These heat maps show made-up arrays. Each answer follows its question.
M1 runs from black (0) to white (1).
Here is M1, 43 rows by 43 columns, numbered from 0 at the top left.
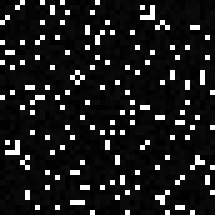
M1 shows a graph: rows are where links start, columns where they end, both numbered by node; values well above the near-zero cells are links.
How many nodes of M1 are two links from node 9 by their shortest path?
6
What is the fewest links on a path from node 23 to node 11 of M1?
5
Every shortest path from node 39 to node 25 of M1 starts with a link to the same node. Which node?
node 5
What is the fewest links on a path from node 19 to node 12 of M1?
2
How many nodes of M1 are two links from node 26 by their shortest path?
4
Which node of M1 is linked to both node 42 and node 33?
node 38
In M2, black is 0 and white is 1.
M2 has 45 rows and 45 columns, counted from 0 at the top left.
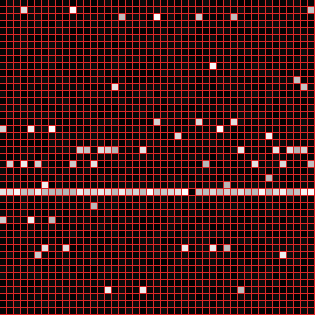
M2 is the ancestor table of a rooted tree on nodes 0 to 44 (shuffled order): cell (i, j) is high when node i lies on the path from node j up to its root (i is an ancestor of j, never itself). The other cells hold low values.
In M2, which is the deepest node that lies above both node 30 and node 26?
35
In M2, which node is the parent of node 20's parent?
21
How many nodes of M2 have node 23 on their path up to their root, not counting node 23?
9
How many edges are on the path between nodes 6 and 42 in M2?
6
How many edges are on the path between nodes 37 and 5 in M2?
4
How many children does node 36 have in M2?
2
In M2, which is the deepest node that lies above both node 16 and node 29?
27
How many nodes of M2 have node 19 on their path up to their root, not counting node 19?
2
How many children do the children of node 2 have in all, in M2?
3
